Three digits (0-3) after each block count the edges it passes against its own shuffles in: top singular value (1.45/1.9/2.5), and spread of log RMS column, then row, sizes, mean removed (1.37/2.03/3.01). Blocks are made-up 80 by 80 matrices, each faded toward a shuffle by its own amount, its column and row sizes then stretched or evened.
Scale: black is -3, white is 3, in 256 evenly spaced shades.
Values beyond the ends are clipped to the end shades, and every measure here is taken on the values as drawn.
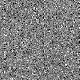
1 1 0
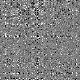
2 2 2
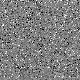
0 0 1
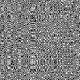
3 1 0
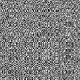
3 2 1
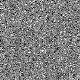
1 1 0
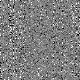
1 2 0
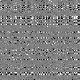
3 1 3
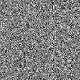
1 2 0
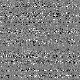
1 1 3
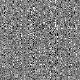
0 3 1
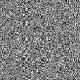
2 1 0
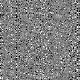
2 2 0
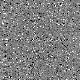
1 1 1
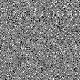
2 0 0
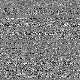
0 0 3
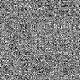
2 0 1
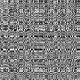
3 0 3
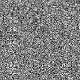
2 1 1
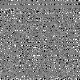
1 1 3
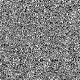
1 0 2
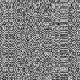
3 0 0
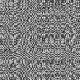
3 1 0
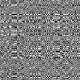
3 1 3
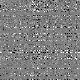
0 2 3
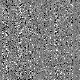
0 3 0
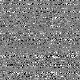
1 0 3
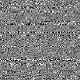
2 0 3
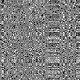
3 2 0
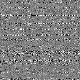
2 0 3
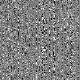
0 3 0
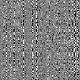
3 3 0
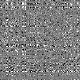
2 2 3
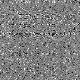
2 1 2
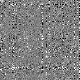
1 3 2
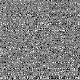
2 0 2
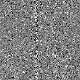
1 2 1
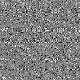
2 0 2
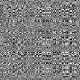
3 2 3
